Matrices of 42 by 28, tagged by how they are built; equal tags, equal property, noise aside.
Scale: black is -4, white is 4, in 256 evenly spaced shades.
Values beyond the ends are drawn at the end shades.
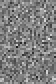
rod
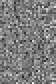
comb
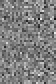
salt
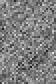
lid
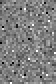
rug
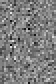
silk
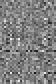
salt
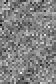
lid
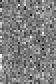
silk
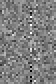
silk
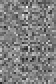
salt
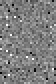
rug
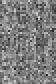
comb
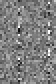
silk
